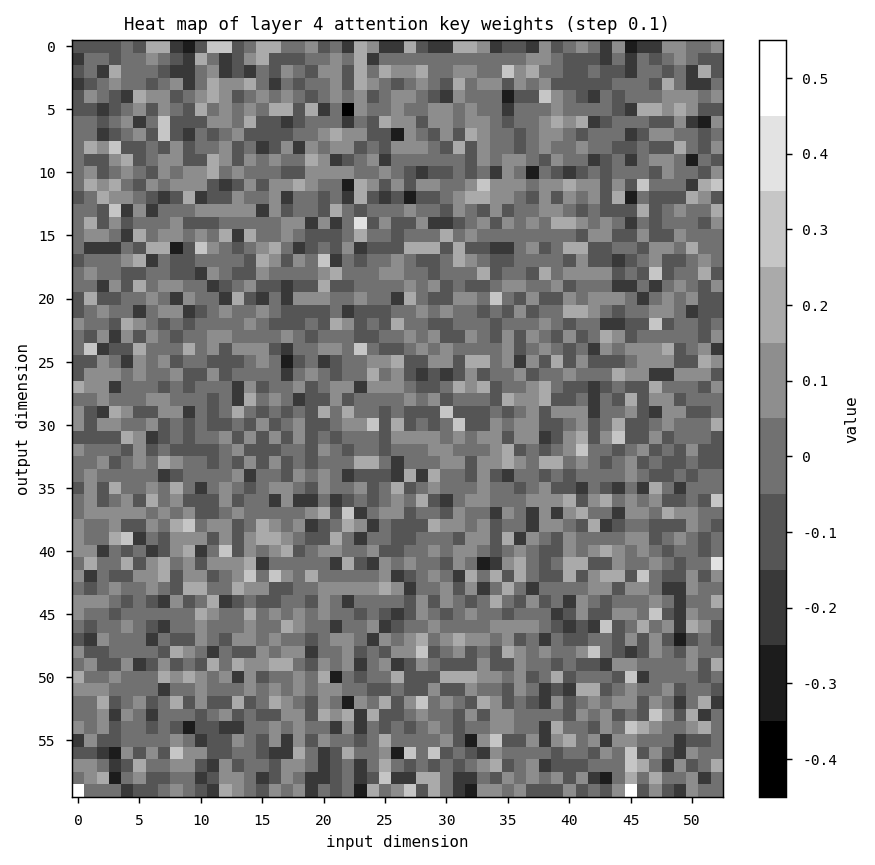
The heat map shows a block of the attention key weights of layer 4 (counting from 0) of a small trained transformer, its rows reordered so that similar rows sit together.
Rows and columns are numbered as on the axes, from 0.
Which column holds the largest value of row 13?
3
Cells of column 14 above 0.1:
7
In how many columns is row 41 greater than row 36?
24
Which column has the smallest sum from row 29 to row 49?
49
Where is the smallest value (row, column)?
5, 22
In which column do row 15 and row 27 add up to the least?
13
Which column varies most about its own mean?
45
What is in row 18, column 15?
0.1
